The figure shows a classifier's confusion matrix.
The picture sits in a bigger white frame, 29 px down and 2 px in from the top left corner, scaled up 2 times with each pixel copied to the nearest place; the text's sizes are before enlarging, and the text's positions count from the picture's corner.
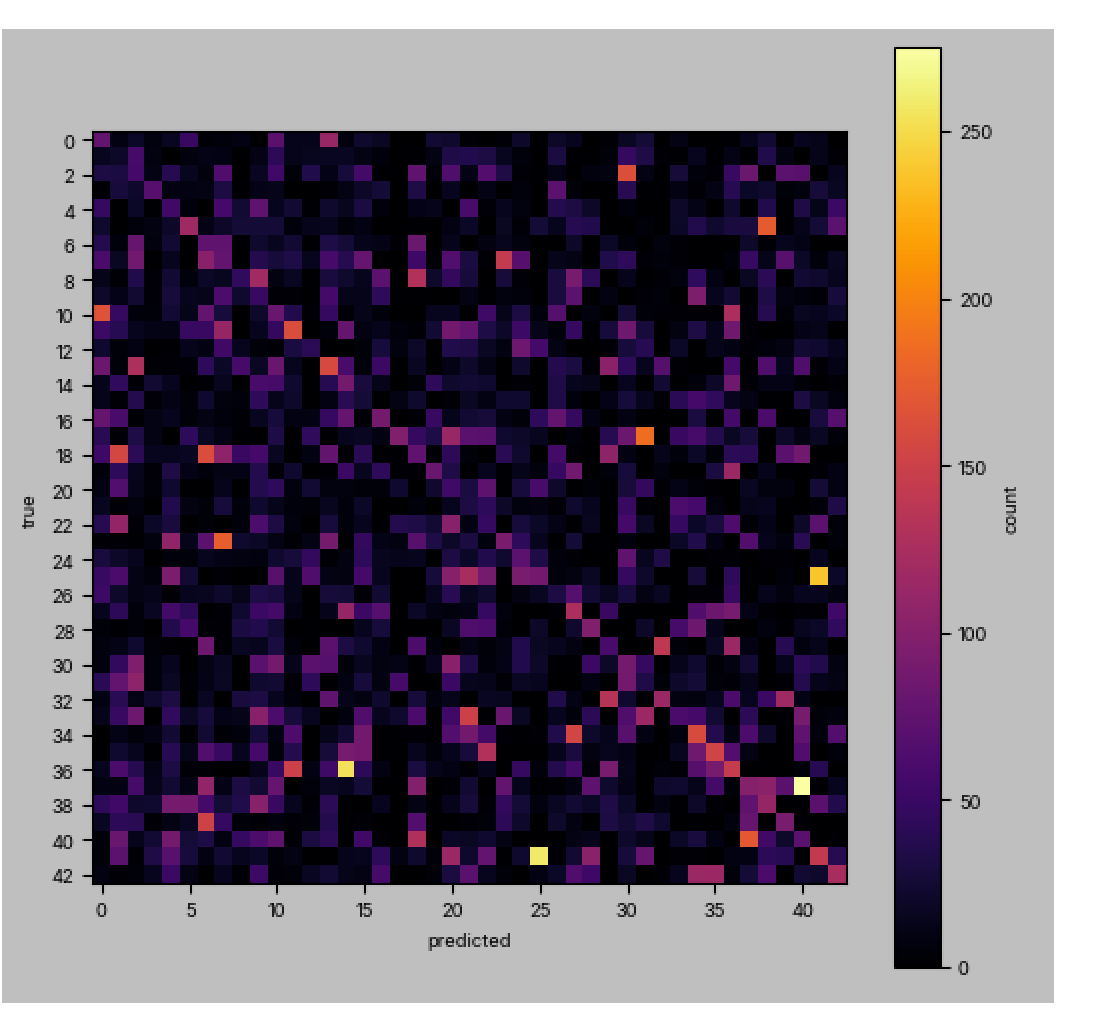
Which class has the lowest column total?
17
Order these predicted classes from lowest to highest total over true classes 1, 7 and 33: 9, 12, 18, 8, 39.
8, 12, 39, 18, 9
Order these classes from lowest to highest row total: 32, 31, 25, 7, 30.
31, 32, 30, 7, 25
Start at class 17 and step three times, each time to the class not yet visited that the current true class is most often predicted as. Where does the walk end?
30
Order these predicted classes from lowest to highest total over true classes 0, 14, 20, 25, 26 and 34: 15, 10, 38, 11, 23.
23, 38, 11, 15, 10
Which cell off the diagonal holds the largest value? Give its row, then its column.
37, 40
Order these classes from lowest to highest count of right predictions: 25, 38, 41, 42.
25, 38, 42, 41
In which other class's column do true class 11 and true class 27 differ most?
7
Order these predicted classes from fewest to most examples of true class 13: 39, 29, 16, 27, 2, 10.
39, 27, 16, 10, 29, 2
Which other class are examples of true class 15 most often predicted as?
34
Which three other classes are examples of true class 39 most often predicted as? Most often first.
6, 37, 18
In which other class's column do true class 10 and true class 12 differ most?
0
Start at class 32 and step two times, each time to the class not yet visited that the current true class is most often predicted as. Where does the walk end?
36
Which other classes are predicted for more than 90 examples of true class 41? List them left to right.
20, 25, 28
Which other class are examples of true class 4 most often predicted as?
9
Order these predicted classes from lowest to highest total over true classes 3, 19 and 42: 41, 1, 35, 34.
41, 1, 34, 35
